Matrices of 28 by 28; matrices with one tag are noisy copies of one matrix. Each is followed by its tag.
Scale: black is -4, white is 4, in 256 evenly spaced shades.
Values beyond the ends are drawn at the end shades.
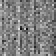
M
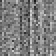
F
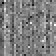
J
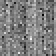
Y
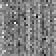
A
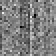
F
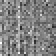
M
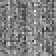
Y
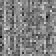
J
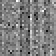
F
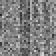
F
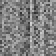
F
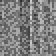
F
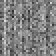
J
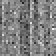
F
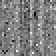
F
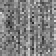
A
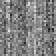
Y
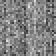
Y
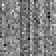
F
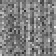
A
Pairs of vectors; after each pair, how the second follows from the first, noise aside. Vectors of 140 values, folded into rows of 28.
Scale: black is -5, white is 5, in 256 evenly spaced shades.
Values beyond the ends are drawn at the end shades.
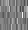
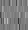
reversed, negated, partly zeroed.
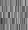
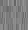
wrapped around, shrunk.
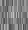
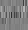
reversed, negated, partly zeroed.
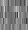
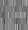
wrapped around, negated, shrunk.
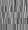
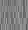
wrapped around, shrunk.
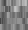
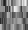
scaled up.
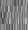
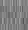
wrapped around, shrunk.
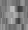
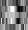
scaled up.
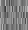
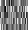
scaled up.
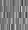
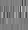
partly zeroed.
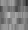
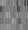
partly zeroed.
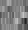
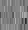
partly zeroed.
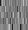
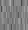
wrapped around, shrunk.
